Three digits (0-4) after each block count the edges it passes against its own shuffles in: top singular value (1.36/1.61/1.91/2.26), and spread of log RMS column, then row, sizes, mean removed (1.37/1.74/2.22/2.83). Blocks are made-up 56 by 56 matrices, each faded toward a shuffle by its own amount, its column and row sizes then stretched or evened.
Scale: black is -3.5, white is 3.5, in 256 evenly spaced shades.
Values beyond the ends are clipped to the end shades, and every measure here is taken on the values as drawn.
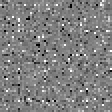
1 2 2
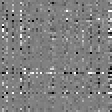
3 4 3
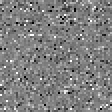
0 0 2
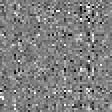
3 3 3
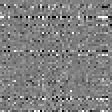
4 2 4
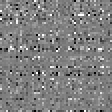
1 3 4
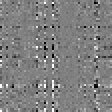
4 4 3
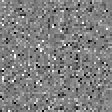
1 1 0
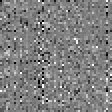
1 4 1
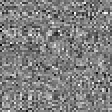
3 0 2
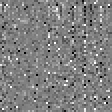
2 2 0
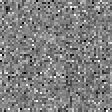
2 0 2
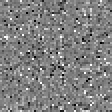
1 2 1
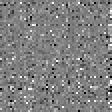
2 3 3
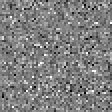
0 1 2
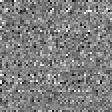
1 1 3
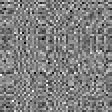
4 0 2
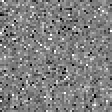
0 0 0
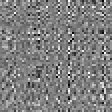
4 4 2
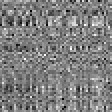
4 0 3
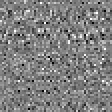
4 1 3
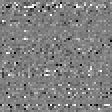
0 0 4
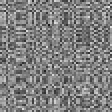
4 1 1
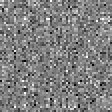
3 1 0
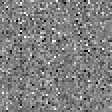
1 2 1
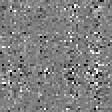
2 3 3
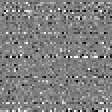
4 0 4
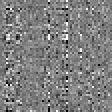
3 4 1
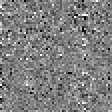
1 2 2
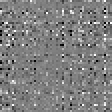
1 4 4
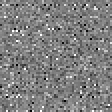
2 0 2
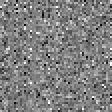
1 3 0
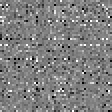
1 2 3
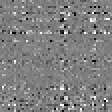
3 2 4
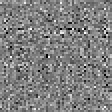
2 2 2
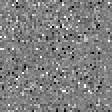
0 1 2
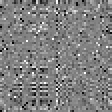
4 2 0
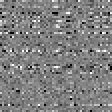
3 1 4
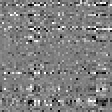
4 2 4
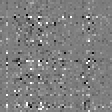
1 3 3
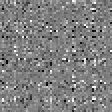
2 3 3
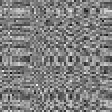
4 3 2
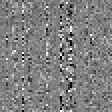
2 4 0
